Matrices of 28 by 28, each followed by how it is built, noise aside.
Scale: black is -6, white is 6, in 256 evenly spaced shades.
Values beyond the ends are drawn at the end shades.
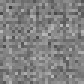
blocks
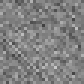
Toeplitz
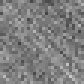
Toeplitz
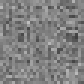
blocks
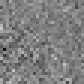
lower triangular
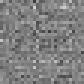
low rank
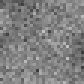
smooth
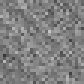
Toeplitz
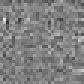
low rank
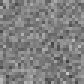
noise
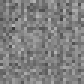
blocks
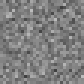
noise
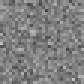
noise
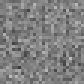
blocks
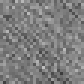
Toeplitz
